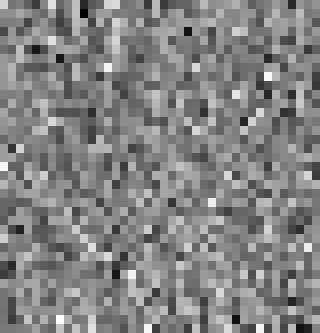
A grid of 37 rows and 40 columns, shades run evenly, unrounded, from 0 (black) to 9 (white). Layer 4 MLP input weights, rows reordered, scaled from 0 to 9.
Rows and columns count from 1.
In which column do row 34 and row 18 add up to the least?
26
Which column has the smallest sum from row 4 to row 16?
12
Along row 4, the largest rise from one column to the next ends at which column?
25
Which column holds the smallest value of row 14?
31
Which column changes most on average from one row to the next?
37
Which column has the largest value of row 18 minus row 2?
11
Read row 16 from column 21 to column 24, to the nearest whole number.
5 4 5 4
